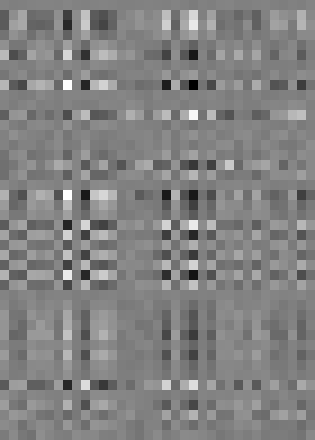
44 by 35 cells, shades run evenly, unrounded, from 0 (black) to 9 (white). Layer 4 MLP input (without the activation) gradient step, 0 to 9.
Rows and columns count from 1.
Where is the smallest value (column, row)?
22, 9
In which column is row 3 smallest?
8
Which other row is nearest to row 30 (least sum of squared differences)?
1
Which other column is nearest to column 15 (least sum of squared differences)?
33
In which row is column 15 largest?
12
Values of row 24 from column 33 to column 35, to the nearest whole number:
5 3 4
